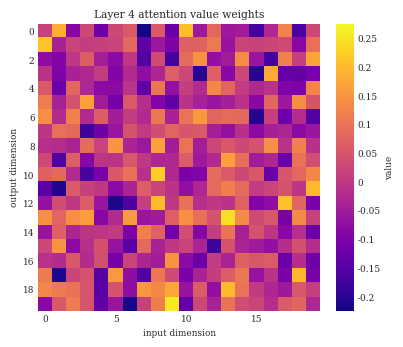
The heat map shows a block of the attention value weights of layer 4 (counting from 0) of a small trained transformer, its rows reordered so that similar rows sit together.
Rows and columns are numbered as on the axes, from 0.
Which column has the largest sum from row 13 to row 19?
13
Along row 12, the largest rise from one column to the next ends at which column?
17
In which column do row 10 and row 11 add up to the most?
19
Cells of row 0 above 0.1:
3
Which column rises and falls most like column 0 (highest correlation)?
6
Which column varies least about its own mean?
14
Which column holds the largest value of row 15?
1
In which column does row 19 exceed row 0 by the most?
9
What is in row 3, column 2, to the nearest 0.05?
-0.05
